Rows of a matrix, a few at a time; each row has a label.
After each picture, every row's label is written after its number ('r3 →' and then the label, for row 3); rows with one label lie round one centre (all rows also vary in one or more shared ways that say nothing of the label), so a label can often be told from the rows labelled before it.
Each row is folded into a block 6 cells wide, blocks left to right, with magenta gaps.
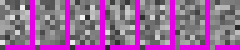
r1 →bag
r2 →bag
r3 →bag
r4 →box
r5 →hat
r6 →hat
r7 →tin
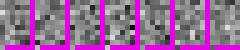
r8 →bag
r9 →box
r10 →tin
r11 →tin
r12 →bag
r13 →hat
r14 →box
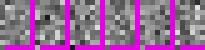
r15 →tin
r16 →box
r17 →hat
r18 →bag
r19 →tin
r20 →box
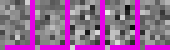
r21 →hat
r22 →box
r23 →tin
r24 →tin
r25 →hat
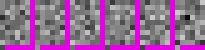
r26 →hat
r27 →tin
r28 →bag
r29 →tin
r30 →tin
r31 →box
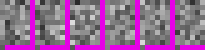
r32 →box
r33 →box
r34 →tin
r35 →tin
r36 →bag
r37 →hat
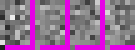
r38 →hat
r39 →tin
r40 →hat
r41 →bag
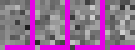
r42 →tin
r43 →box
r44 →hat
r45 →box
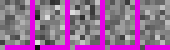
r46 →box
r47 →hat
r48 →hat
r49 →box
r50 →hat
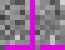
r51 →hat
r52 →hat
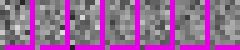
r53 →box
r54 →tin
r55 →hat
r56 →box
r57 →bag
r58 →box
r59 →box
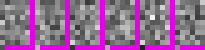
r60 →tin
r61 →bag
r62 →hat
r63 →box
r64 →hat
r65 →hat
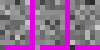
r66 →hat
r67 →bag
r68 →hat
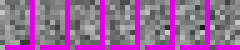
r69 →bag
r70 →bag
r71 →box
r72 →box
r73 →tin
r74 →tin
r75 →hat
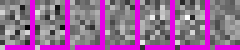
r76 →tin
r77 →tin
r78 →bag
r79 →box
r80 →bag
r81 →bag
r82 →box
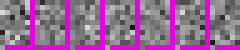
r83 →hat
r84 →tin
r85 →box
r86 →tin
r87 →hat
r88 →tin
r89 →box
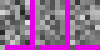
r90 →hat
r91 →bag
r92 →bag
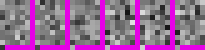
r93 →hat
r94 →bag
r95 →box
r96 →hat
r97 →tin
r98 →hat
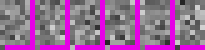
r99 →hat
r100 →box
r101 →tin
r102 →box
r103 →bag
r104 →bag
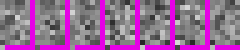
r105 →box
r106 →bag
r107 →bag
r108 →box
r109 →box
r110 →tin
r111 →box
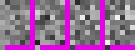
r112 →bag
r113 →box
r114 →bag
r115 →bag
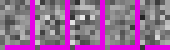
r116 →box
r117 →bag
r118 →tin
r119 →tin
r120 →hat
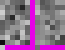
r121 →box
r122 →bag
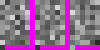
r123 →bag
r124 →hat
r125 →bag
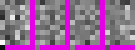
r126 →hat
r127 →tin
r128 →tin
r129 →box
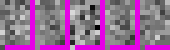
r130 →box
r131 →bag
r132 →tin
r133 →bag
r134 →hat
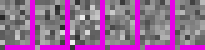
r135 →hat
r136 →tin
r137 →bag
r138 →hat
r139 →box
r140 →hat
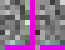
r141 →hat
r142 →hat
